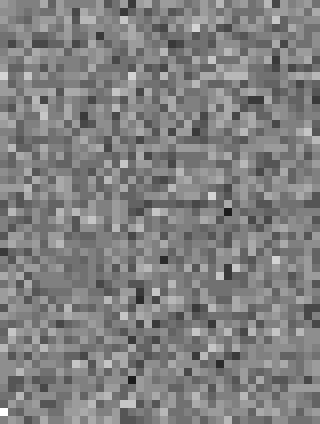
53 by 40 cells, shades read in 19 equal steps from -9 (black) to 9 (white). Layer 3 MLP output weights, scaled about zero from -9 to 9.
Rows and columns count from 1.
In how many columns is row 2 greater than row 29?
17
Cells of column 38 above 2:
5
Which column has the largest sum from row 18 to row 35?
8
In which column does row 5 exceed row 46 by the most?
28
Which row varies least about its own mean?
31
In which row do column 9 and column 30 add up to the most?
39
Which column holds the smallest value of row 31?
29
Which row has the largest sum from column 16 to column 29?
3
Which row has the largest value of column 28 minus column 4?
35
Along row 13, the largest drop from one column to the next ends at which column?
6
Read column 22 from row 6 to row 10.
-5 -2 1 2 -1
